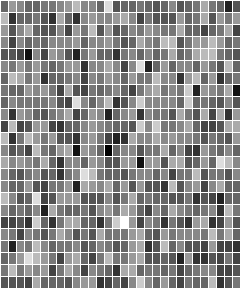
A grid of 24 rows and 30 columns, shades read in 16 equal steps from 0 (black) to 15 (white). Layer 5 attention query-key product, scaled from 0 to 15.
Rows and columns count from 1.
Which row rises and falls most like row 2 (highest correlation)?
10
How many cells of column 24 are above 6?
16
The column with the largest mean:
5
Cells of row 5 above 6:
15
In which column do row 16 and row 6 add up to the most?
18
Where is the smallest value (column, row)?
14, 13
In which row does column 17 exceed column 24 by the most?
19
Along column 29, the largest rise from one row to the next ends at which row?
11
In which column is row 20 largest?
27
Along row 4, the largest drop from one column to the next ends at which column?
23
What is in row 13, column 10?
1
